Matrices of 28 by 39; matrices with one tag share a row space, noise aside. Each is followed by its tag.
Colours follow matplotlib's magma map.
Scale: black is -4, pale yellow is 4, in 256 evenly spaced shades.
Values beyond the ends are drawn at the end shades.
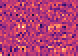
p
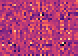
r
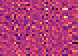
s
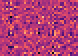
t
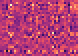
t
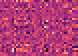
s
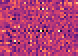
r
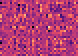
p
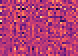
p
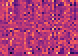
t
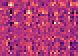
t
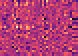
s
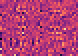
p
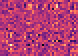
t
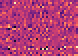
r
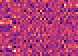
r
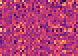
p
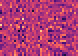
p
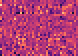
p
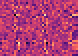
s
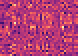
r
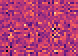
t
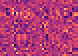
s
